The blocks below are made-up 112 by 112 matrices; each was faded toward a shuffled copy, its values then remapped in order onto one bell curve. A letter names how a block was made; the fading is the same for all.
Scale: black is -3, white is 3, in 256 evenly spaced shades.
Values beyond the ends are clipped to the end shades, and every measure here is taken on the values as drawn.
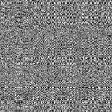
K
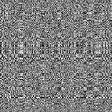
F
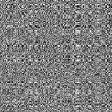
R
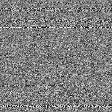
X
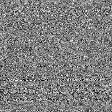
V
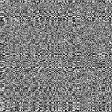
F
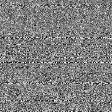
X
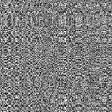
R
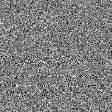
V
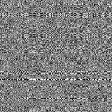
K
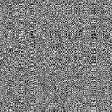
R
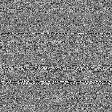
X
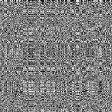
F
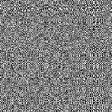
R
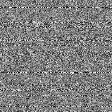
X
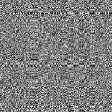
K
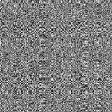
R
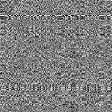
K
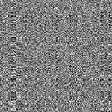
R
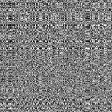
F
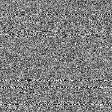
X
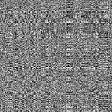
F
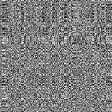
R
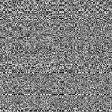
K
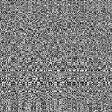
K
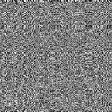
R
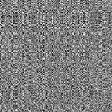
R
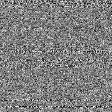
X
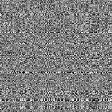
K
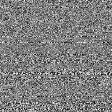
X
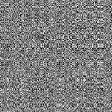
R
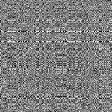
F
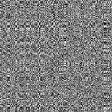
R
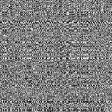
K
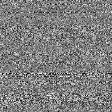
X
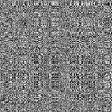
R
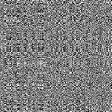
R
